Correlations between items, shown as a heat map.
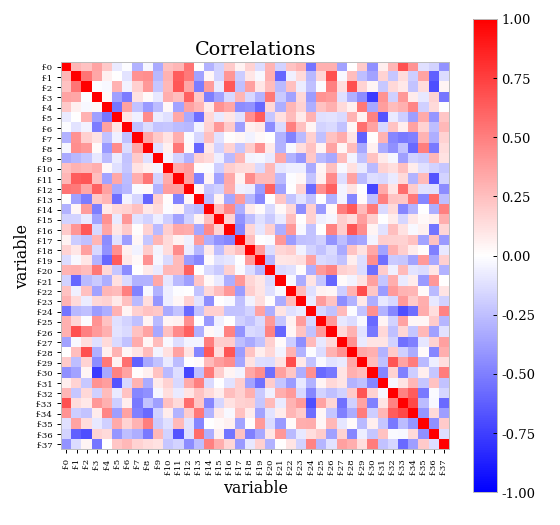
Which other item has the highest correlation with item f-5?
f-19
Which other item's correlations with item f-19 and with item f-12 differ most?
f-30
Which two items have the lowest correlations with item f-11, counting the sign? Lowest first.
f-36, f-13
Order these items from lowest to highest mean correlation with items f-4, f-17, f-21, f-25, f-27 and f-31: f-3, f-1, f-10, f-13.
f-1, f-10, f-3, f-13
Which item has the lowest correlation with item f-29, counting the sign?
f-7
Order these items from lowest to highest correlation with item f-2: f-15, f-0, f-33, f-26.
f-15, f-33, f-0, f-26
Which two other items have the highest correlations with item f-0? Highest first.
f-33, f-12
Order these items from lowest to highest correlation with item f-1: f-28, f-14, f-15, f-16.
f-15, f-14, f-28, f-16
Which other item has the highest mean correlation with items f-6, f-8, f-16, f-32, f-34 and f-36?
f-29
